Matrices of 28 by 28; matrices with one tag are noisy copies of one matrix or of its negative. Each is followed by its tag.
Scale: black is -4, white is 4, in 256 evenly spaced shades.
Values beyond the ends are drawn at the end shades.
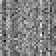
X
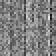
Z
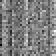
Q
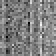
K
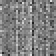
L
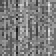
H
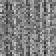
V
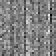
Z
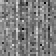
H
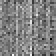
L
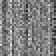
Q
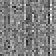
Z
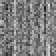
V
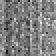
K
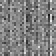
Z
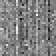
H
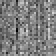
H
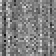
X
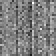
L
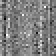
X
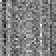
X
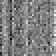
Q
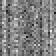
X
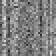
X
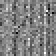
V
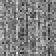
H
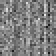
V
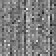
Z
